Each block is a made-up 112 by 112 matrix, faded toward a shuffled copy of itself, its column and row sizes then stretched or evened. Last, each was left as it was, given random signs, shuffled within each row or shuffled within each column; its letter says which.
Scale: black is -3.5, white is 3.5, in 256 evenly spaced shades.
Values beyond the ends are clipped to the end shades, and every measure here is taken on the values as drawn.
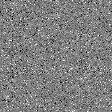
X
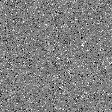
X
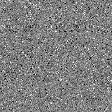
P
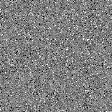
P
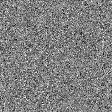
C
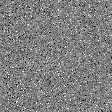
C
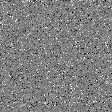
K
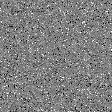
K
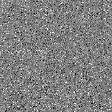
P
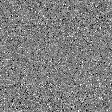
K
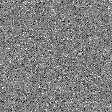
K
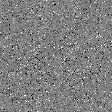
P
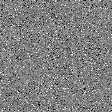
X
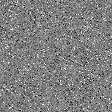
C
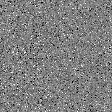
C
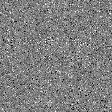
P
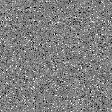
P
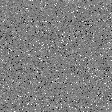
K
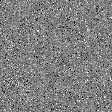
C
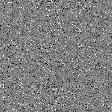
P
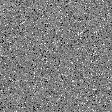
C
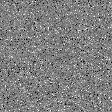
K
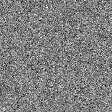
K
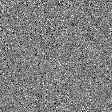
X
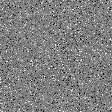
C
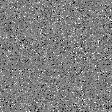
X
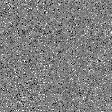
P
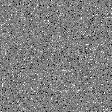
P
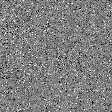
X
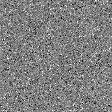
C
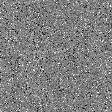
C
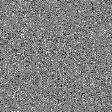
P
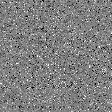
P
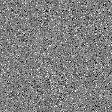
X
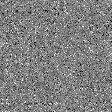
X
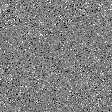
K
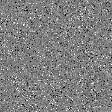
P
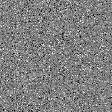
P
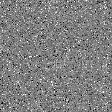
P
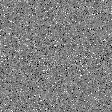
K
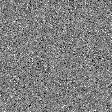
C
